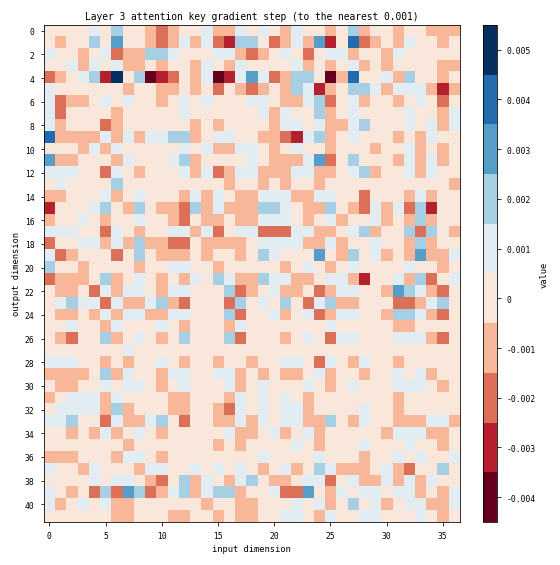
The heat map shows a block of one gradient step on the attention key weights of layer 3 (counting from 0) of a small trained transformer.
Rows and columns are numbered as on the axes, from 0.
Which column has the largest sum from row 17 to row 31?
33
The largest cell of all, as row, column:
4, 6
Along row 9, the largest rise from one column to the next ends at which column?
23
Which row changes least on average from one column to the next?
27
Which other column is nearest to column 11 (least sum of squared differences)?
26
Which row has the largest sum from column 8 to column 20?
39
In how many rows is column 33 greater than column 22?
17
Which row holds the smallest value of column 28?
21
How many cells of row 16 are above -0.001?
24
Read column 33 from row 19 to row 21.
0.003 0 0.002
